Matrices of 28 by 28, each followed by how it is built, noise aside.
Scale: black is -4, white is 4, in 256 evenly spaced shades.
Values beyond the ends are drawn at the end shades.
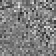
upper triangular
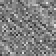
Toeplitz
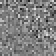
upper triangular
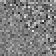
upper triangular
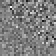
upper triangular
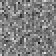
repeating rows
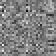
low rank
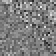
upper triangular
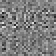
low rank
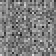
blocks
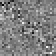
block diagonal
